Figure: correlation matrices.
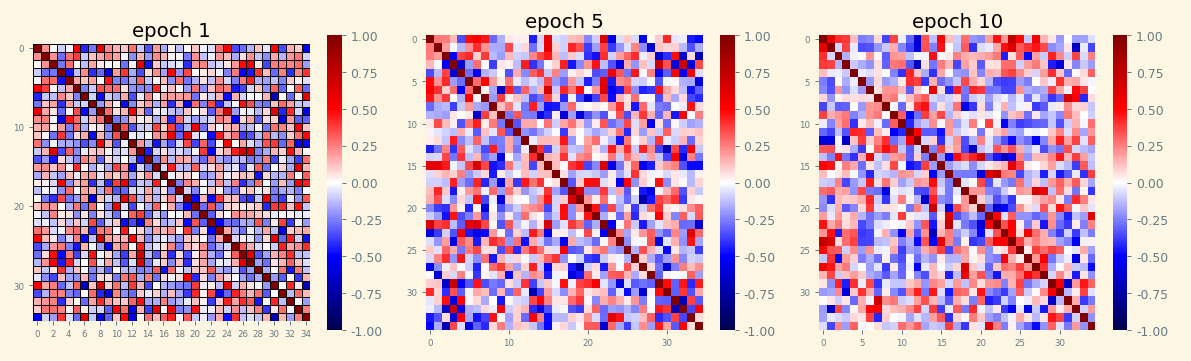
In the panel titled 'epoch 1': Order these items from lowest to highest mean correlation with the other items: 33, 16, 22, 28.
22, 28, 16, 33
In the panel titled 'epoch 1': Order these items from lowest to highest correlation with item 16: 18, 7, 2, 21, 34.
21, 2, 18, 7, 34
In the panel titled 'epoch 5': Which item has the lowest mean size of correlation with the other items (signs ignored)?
16
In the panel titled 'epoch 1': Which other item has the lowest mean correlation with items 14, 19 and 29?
2
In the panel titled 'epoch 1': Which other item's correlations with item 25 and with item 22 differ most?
13
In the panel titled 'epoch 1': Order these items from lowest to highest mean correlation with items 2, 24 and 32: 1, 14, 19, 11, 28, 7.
14, 28, 19, 11, 7, 1
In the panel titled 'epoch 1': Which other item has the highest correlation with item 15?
33
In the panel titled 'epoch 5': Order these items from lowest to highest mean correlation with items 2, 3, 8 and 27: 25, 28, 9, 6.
6, 28, 9, 25
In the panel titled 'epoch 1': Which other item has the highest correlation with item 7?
26
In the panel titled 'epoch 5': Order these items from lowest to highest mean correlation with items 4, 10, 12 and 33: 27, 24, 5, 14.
5, 24, 27, 14
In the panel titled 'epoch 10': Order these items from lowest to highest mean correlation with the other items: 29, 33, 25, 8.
8, 33, 29, 25
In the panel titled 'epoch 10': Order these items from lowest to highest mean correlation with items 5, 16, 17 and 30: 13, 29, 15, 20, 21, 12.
15, 13, 21, 20, 29, 12
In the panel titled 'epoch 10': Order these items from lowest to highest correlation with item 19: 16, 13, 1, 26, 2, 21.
13, 1, 16, 21, 26, 2
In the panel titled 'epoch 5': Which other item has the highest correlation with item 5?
22
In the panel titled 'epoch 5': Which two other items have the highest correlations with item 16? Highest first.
26, 4
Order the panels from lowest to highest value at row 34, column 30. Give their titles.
epoch 1, epoch 10, epoch 5
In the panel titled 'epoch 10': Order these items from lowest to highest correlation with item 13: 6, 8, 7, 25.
6, 25, 7, 8
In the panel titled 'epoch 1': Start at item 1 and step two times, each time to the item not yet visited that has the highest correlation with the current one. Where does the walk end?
0
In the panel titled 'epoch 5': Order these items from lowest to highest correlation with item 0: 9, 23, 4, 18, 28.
23, 4, 9, 28, 18
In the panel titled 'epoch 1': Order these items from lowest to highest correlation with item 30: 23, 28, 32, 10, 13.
23, 28, 13, 10, 32
